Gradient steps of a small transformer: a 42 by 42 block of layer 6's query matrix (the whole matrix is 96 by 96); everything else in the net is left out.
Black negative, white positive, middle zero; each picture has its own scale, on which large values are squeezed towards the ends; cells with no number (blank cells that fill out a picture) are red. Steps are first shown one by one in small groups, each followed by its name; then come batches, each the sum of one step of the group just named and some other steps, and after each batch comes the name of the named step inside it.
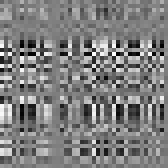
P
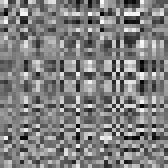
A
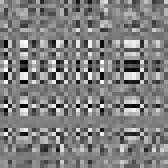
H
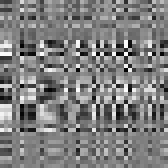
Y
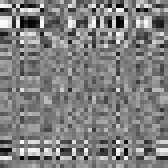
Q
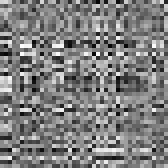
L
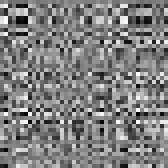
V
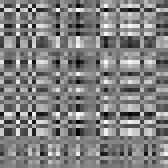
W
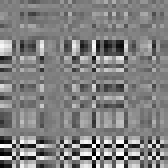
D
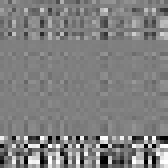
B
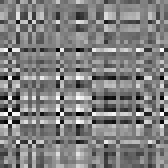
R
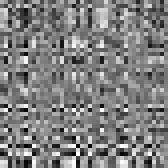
W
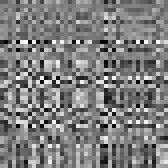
B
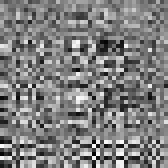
D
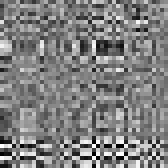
D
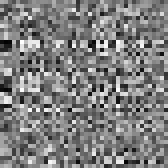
A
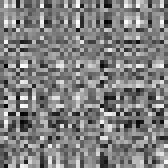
B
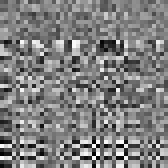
D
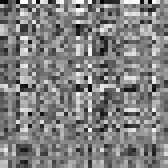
W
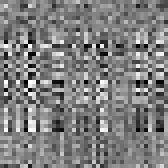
V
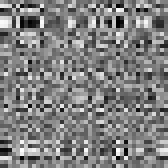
Q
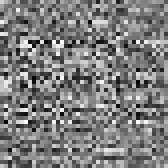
L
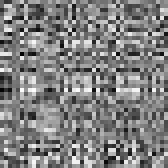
Y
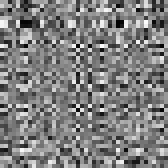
Q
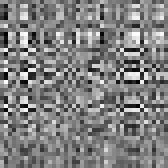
H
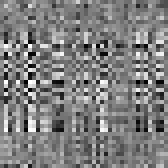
R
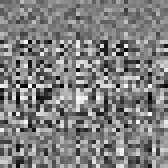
Y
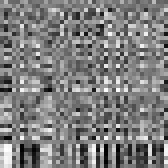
Y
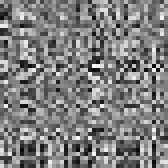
H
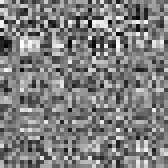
L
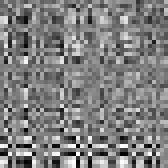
V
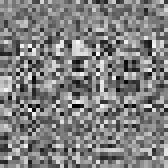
L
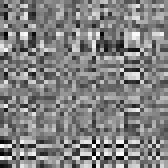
D
